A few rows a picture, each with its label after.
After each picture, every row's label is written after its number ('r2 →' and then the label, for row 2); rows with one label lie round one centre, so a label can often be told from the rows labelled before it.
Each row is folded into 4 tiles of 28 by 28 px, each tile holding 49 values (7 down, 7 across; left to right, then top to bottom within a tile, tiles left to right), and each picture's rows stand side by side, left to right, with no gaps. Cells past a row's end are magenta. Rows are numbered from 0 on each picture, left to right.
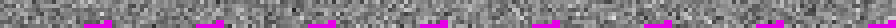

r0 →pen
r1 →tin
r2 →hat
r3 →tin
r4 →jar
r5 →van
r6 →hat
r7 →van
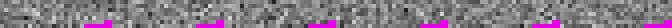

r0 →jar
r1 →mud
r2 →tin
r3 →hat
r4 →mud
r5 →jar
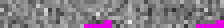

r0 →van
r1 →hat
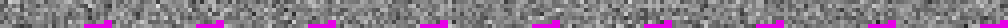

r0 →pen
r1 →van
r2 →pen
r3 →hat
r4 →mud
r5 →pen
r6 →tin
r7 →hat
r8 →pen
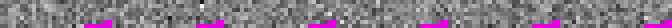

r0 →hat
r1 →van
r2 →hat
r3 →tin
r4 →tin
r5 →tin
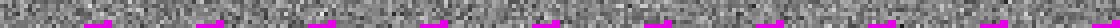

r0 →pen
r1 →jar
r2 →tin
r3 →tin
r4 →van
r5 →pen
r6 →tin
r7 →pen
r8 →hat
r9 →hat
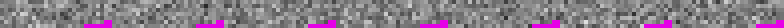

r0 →hat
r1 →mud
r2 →jar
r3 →tin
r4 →tin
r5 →jar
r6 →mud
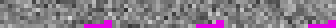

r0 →jar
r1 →hat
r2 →pen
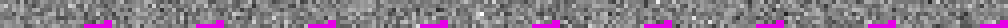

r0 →tin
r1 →jar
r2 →van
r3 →hat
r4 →jar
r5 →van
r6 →hat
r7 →tin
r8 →tin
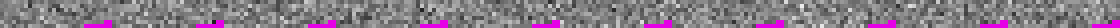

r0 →pen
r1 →tin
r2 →pen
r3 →mud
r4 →jar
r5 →pen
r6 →hat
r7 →hat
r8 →van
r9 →tin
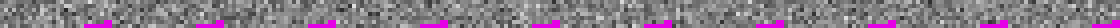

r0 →pen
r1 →hat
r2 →van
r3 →hat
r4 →pen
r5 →pen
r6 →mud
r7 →mud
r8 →pen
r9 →hat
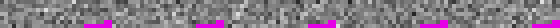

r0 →mud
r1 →van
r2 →hat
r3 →jar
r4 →van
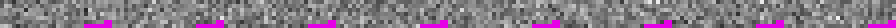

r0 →pen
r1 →van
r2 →mud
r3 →hat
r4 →pen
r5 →tin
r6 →tin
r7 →jar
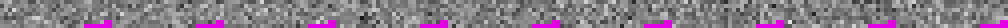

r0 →pen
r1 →van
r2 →jar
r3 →mud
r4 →hat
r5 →hat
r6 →pen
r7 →hat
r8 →van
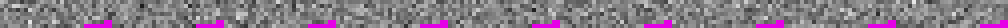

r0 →tin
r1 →tin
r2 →van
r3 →pen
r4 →mud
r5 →pen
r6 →mud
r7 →mud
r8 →hat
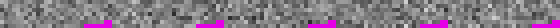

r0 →hat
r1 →hat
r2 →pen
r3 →tin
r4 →van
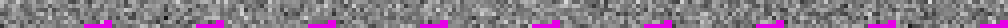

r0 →hat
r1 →pen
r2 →hat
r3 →van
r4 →jar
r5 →tin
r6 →tin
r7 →tin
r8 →mud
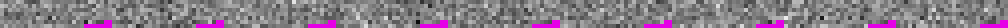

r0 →pen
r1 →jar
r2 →tin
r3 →hat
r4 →pen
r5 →jar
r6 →van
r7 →van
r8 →van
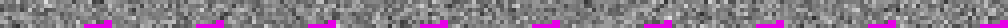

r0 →hat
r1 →tin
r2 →tin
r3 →pen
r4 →pen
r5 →van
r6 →mud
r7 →pen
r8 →jar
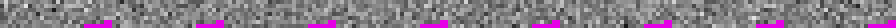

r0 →pen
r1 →van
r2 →tin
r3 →van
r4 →mud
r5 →tin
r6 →pen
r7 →jar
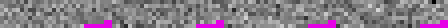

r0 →pen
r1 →pen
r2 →hat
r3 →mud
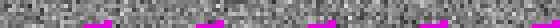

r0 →van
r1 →hat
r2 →mud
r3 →tin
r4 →mud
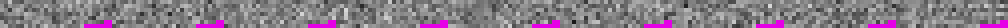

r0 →pen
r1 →mud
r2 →hat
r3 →van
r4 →jar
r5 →tin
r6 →pen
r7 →pen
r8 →hat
